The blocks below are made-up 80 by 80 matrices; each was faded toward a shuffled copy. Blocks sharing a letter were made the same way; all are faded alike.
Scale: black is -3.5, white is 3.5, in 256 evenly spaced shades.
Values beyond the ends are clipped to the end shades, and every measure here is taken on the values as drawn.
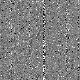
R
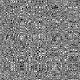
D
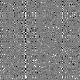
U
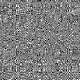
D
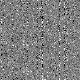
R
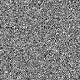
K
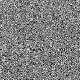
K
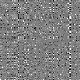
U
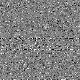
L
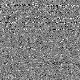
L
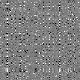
U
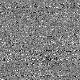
L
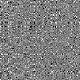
D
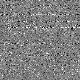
L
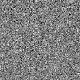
K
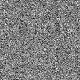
K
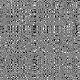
U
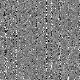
R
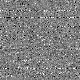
L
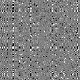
U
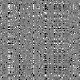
U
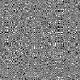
D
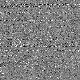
L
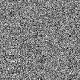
K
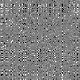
U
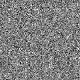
K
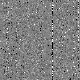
R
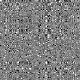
D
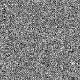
K
